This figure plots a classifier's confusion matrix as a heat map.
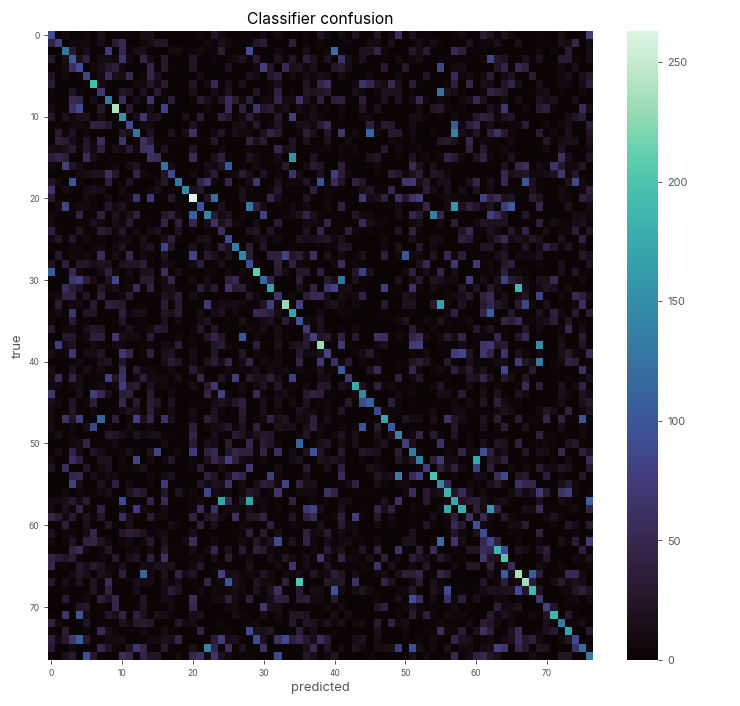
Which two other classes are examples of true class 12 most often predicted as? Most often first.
57, 45
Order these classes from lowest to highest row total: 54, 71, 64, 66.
71, 64, 54, 66
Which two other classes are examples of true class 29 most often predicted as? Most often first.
0, 44
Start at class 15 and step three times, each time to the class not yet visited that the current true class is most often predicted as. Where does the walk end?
55
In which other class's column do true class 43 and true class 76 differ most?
5
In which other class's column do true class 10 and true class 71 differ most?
4
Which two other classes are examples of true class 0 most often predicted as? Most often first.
76, 49
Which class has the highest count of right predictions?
20
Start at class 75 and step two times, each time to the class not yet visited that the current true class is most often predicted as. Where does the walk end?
54
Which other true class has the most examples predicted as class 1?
38
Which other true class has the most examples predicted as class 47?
31
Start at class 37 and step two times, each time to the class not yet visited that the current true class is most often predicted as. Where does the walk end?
50
